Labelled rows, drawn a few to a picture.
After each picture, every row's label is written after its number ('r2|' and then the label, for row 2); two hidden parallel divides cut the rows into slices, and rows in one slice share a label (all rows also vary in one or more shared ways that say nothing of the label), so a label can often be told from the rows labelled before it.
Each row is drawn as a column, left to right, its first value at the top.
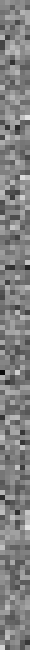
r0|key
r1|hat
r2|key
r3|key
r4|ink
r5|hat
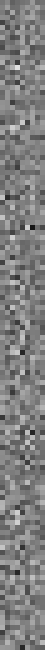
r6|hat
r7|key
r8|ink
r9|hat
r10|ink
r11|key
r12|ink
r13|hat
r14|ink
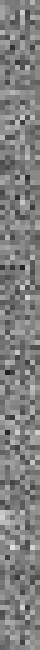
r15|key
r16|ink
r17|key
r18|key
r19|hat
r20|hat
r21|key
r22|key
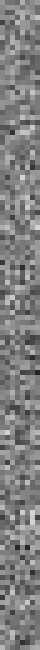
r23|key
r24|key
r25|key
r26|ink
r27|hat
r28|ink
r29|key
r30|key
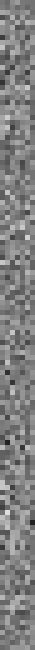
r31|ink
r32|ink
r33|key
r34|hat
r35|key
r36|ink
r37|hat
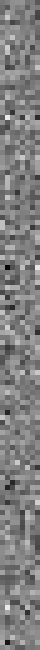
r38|key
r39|key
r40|key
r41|hat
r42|hat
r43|key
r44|hat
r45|ink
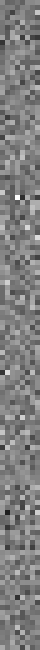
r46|key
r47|ink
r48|key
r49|hat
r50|hat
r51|key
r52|ink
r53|ink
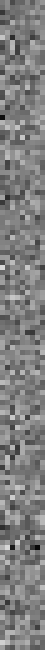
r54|hat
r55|key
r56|ink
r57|hat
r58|hat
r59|ink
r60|ink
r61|ink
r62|hat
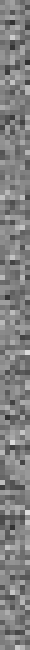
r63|hat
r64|hat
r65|key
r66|key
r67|key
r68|key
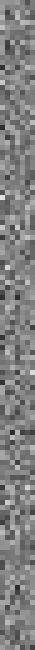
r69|key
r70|hat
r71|ink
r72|key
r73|ink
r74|ink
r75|ink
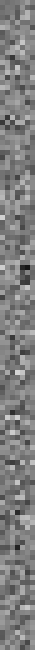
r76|ink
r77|hat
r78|key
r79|hat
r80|hat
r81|hat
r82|hat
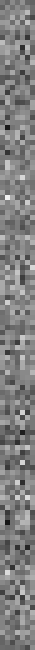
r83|ink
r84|ink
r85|hat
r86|ink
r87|ink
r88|ink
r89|ink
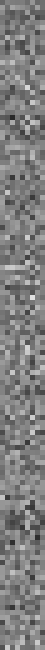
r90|ink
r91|hat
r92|hat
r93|key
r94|hat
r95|ink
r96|key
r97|ink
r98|ink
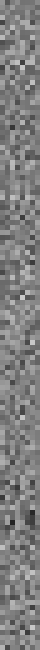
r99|key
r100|hat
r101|hat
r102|hat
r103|hat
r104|ink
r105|hat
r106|hat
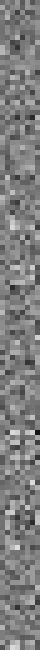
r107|hat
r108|hat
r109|key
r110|key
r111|ink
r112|key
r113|hat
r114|ink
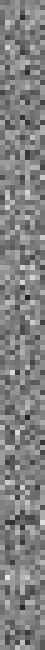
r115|hat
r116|ink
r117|ink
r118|key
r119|ink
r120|ink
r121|hat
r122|hat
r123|ink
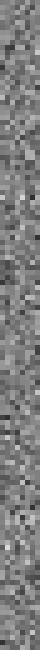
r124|hat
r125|hat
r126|hat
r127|ink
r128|hat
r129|key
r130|hat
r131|key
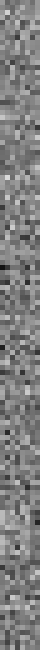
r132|key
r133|ink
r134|key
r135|ink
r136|key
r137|key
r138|ink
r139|hat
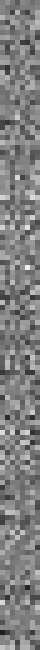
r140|key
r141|hat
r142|key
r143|ink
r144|key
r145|key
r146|ink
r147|ink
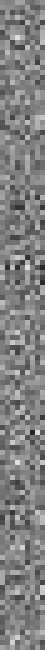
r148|hat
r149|hat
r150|key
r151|key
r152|key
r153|hat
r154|ink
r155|key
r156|hat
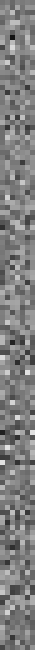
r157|ink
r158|ink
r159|ink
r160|hat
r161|key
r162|hat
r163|key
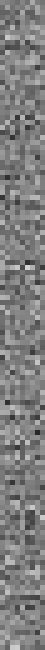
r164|hat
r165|key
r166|hat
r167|key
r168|hat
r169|hat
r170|hat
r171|ink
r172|hat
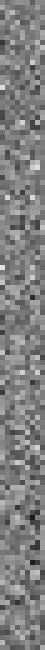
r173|hat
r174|hat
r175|ink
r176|ink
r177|hat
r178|key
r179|ink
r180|ink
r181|key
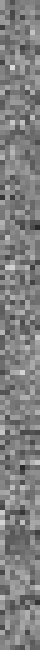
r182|key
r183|ink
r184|hat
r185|hat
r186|ink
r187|ink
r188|hat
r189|ink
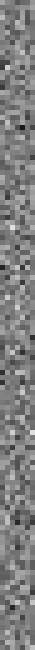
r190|key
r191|hat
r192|key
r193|ink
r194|hat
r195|hat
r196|key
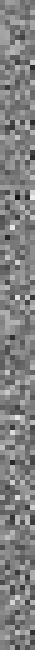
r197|hat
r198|key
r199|key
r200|hat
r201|ink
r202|hat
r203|ink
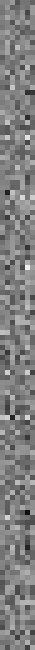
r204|key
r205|hat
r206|hat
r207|hat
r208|hat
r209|ink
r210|hat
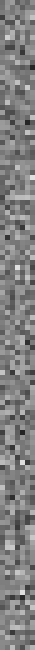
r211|ink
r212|key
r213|key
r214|ink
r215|ink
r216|hat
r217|key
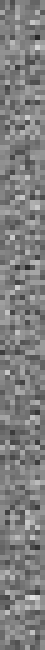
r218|ink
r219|hat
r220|ink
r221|hat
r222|hat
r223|hat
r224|hat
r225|ink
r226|hat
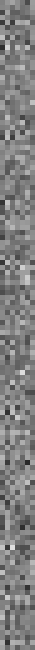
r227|key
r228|hat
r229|key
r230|hat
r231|hat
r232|hat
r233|hat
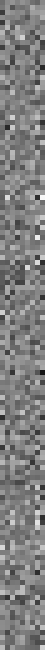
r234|key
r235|ink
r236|key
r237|hat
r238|hat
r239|ink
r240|hat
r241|ink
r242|key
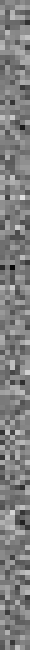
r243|ink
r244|key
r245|hat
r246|key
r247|key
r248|hat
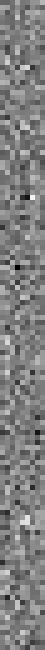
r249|ink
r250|ink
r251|hat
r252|key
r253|hat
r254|ink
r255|hat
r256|ink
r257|hat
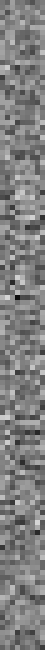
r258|hat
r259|key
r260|hat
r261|ink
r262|ink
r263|ink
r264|ink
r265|ink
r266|hat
